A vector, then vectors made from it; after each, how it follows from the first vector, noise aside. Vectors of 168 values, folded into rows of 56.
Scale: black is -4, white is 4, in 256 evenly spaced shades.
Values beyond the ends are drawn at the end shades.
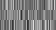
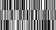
reversed, negated, scaled up.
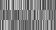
reversed.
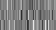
partly zeroed.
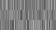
shrunk.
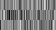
wrapped around, negated.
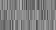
wrapped around, negated, shrunk.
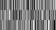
wrapped around, negated.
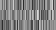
wrapped around, negated.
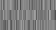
wrapped around, negated, shrunk.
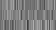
shrunk.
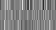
reversed, partly zeroed.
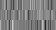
negated, partly zeroed.
